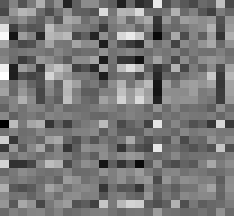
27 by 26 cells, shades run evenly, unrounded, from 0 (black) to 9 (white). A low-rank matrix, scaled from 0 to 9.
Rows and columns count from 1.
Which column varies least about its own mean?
13
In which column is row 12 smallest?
18
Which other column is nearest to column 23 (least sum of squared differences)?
9
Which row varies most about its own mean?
5
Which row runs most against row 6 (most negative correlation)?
2
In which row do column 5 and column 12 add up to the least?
10
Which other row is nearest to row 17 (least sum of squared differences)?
25
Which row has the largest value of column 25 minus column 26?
16
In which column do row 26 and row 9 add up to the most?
15
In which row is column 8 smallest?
1
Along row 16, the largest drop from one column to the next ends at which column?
26
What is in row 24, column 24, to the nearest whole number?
6
